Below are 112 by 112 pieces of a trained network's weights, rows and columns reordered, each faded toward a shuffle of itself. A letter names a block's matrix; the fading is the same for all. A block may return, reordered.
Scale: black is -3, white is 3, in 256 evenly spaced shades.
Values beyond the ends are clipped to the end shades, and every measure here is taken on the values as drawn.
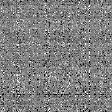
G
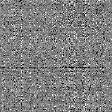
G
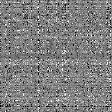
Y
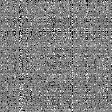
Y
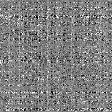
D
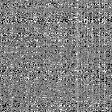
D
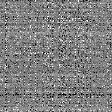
Y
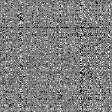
G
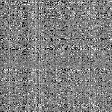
D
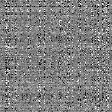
Y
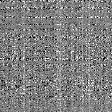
D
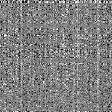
D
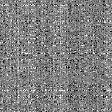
D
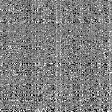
D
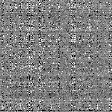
Y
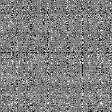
G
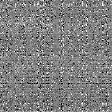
Y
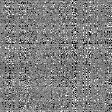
Y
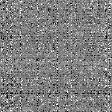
G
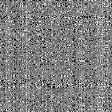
D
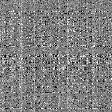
D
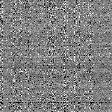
G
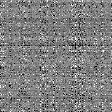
Y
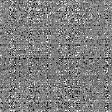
Y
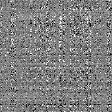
Y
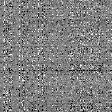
G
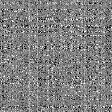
D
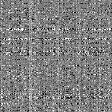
D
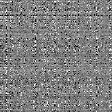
Y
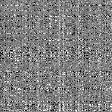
D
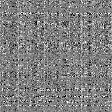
D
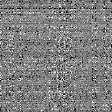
Y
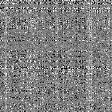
D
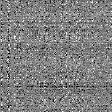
G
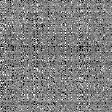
Y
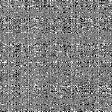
D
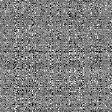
Y
